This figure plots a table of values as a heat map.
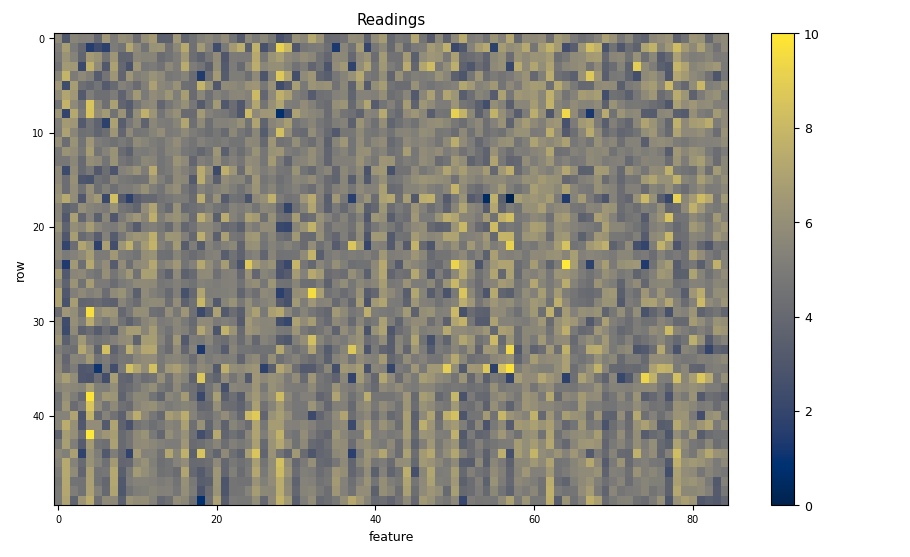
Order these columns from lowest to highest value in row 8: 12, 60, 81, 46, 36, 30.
36, 81, 46, 12, 30, 60
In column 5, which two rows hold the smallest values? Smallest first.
35, 22
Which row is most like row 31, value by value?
14
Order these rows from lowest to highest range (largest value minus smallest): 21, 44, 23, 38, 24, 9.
23, 21, 9, 44, 38, 24
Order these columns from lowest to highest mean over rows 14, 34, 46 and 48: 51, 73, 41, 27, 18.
18, 51, 73, 27, 41
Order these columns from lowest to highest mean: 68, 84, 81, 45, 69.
69, 45, 84, 81, 68
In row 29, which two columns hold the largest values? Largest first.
4, 50
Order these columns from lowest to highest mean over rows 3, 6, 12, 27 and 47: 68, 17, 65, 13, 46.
17, 13, 65, 68, 46
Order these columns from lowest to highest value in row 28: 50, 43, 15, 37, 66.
37, 66, 43, 50, 15
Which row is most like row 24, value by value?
8
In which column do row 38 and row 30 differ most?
28
